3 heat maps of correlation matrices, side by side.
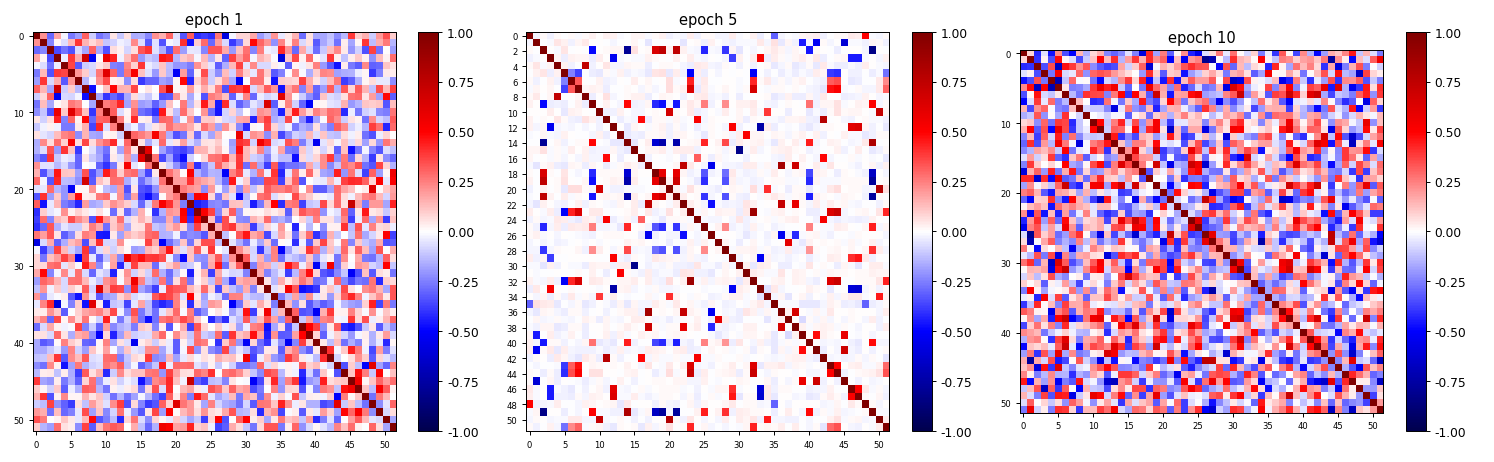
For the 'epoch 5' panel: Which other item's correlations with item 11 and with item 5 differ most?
42
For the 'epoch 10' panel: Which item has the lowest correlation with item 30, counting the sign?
4
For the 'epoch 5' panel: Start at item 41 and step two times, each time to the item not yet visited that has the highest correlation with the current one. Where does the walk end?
39
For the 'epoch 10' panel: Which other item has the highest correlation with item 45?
5
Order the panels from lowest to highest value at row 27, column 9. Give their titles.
epoch 10, epoch 5, epoch 1
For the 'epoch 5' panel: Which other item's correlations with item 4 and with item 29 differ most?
8
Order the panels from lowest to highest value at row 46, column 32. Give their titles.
epoch 1, epoch 5, epoch 10
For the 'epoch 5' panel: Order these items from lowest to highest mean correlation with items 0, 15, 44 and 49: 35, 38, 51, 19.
19, 35, 38, 51
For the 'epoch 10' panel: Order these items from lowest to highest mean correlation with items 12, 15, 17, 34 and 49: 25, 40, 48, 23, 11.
23, 40, 48, 11, 25
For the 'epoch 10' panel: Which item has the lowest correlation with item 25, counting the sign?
0
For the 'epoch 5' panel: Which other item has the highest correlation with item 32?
23
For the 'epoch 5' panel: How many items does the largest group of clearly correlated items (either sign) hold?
10
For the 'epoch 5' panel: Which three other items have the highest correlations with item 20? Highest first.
50, 10, 34
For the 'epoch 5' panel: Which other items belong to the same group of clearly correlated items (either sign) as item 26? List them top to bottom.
17, 22, 36, 38
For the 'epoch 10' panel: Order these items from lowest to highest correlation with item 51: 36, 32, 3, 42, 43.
32, 3, 36, 43, 42
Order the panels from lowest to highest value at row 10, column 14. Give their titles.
epoch 5, epoch 1, epoch 10
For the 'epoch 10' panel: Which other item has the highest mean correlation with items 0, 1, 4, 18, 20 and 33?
40
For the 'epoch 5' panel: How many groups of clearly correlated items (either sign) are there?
12
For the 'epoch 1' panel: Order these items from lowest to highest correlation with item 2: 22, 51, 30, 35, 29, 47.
47, 51, 22, 29, 30, 35
